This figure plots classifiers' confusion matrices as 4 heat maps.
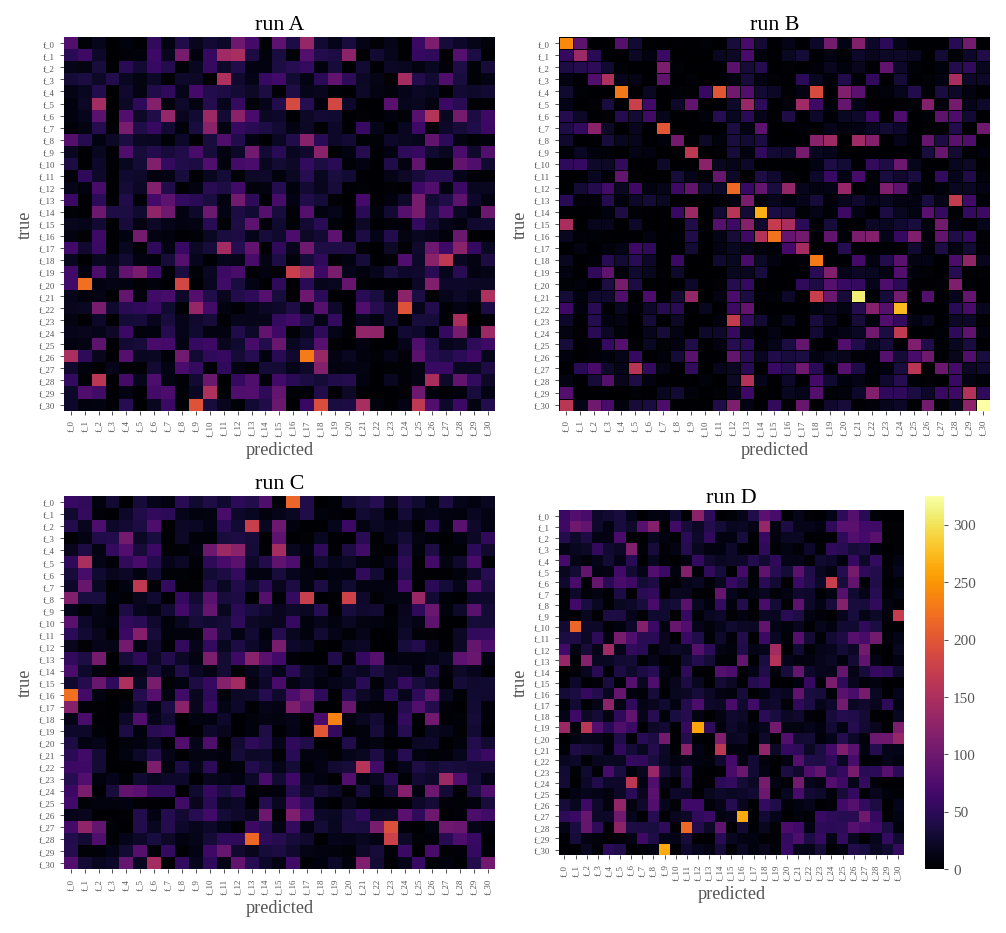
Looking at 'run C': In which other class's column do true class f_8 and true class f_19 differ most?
f_18
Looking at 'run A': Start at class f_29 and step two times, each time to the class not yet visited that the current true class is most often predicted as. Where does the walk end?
f_6
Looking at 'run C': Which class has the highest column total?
f_0
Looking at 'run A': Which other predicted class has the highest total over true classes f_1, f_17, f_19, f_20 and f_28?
f_26
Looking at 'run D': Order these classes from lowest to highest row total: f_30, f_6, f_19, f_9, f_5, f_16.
f_9, f_30, f_16, f_6, f_5, f_19
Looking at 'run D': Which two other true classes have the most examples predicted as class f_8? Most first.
f_23, f_1
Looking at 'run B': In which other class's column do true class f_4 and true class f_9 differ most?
f_11
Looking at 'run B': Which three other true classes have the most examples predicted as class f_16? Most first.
f_15, f_12, f_17
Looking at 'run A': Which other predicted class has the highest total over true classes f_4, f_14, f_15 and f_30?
f_25
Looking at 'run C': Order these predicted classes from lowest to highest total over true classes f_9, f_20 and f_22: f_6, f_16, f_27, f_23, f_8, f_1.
f_23, f_27, f_1, f_16, f_6, f_8
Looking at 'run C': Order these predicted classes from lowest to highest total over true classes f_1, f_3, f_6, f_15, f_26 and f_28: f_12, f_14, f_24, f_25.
f_25, f_14, f_24, f_12
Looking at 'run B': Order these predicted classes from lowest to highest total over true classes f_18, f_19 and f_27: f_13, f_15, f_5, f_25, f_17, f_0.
f_0, f_15, f_17, f_13, f_25, f_5
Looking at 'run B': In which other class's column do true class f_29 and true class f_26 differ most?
f_22
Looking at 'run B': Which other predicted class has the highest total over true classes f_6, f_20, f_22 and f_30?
f_24
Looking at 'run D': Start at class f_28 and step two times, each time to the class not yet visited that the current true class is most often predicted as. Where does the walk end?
f_5
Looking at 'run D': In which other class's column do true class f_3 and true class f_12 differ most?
f_19
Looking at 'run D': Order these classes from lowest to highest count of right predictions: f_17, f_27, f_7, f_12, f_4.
f_4, f_7, f_17, f_12, f_27
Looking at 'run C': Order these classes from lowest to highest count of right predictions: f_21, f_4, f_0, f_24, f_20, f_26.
f_21, f_20, f_0, f_4, f_26, f_24
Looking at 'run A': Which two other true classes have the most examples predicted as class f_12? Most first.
f_1, f_6
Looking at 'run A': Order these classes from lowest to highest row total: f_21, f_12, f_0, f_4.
f_4, f_12, f_0, f_21
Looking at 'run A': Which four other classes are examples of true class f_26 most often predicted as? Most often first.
f_17, f_0, f_18, f_8
